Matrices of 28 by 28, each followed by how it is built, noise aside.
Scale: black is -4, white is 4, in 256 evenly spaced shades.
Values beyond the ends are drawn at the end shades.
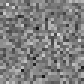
noise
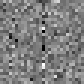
uneven columns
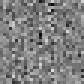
uneven columns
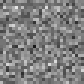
repeating columns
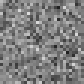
noise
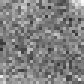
smooth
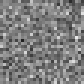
noise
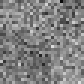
smooth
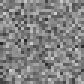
noise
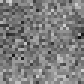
smooth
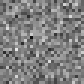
noise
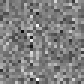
uneven columns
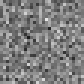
noise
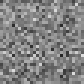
repeating columns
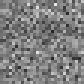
repeating columns
